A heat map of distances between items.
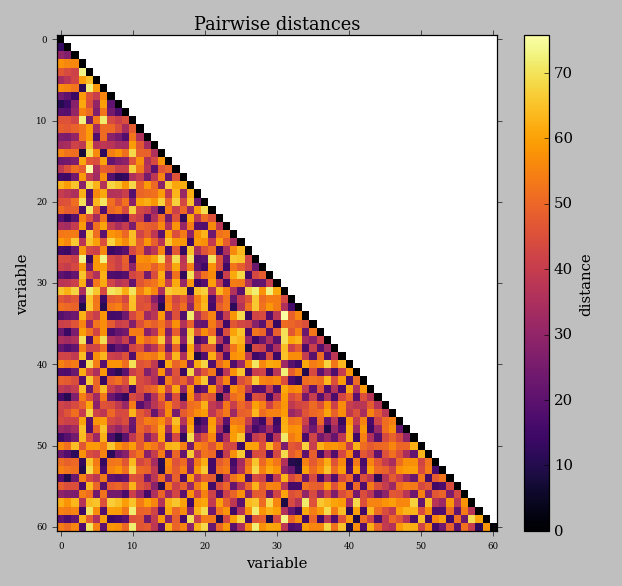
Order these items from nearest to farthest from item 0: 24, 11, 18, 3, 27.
27, 11, 24, 3, 18
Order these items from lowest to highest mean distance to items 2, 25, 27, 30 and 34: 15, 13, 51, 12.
51, 15, 12, 13
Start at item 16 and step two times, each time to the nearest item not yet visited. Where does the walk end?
46
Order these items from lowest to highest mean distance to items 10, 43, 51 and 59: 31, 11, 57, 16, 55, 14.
11, 55, 16, 14, 57, 31
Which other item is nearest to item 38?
26
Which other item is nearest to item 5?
12
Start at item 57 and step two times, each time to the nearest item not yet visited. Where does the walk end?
18
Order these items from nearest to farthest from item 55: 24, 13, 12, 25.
24, 13, 25, 12
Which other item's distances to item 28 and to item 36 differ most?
20
